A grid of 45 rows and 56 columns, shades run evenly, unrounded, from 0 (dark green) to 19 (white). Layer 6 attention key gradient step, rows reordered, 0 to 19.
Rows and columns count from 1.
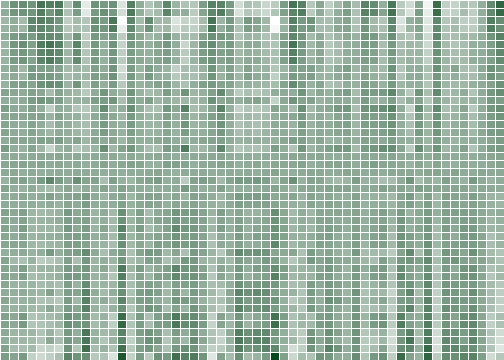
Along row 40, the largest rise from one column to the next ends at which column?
15
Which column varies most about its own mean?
14
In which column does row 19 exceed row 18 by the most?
6
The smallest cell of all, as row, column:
45, 31
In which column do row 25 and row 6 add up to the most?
21
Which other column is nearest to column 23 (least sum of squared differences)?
32
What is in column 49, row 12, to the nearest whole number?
7
